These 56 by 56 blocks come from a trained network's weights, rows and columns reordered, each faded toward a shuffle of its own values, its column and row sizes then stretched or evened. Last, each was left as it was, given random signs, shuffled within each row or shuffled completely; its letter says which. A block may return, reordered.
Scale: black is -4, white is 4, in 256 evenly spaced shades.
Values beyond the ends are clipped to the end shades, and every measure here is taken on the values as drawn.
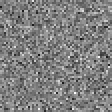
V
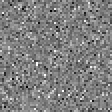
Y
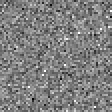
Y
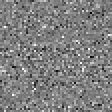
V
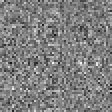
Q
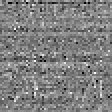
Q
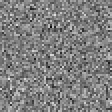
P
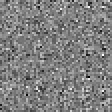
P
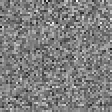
P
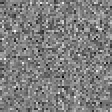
P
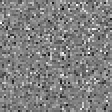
P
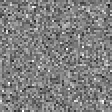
Y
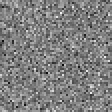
Y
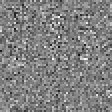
P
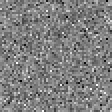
Y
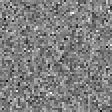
Y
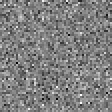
Q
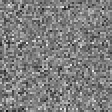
P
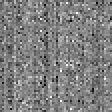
Q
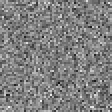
V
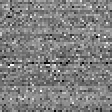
V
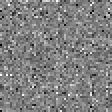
P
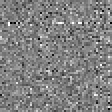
P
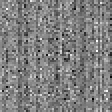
Q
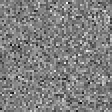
V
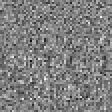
Q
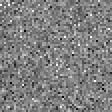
Y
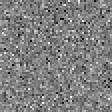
Y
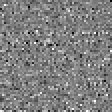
V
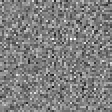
Q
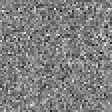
V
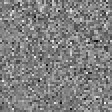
P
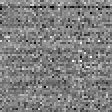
Q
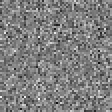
P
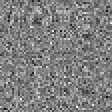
Q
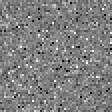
Y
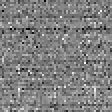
Q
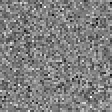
Y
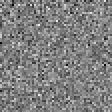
P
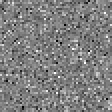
Y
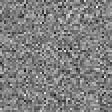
Q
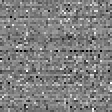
Q
